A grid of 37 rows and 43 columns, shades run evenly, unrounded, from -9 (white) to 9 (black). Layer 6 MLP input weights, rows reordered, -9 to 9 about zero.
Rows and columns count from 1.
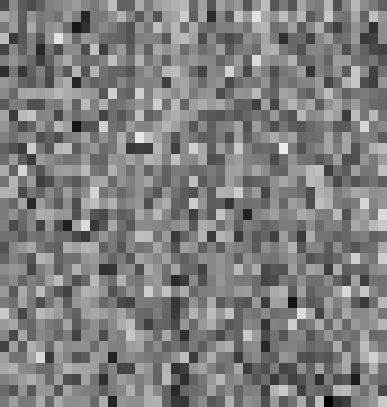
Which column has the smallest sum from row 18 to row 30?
43
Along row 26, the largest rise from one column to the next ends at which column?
41
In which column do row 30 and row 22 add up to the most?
20
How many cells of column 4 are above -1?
27
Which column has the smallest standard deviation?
6
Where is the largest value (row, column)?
37, 37
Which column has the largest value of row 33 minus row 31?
13
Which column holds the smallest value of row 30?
33
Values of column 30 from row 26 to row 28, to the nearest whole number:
4 0 5
